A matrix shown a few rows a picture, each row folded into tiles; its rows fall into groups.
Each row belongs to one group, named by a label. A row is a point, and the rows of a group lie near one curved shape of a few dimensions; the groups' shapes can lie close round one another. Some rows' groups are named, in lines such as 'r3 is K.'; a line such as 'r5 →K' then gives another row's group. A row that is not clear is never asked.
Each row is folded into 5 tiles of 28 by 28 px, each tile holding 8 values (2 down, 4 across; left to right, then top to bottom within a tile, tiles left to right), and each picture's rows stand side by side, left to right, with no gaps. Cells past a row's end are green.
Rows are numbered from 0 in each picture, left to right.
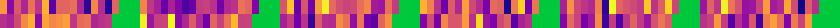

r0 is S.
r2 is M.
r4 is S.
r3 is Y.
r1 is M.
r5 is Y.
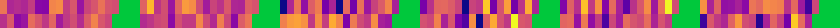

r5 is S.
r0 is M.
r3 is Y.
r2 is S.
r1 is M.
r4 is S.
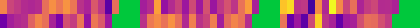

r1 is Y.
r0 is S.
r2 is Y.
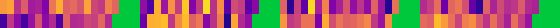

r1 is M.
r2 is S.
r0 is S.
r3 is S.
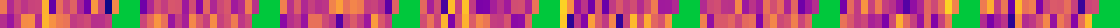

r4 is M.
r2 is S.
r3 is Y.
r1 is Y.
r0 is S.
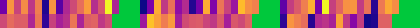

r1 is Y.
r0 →S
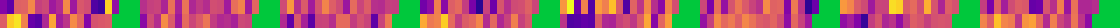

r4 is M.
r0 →Y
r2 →M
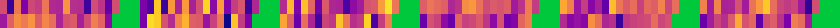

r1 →M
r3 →M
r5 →S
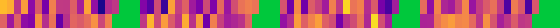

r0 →Y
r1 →Y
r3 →S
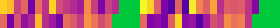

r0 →Y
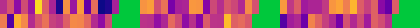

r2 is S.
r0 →M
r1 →M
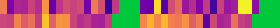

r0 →S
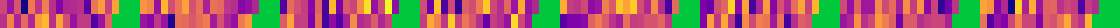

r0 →Y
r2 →S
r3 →M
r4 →S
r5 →Y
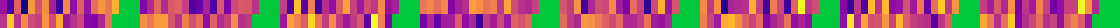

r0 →Y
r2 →M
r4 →Y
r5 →Y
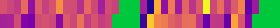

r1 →M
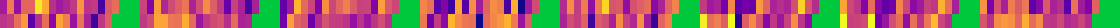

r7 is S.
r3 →M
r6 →M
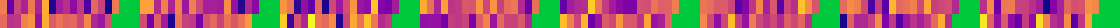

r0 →S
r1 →Y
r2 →M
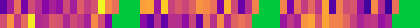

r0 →Y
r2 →S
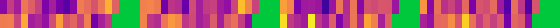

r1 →Y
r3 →S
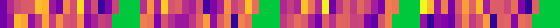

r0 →M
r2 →Y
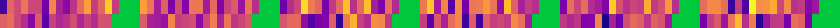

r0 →S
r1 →M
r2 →Y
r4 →S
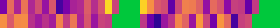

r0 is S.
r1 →Y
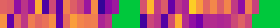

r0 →M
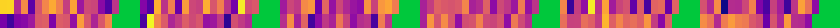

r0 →Y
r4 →S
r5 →Y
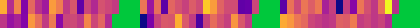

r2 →S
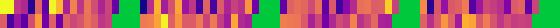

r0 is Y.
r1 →S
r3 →S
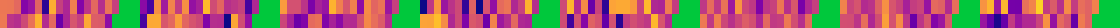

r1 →M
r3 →S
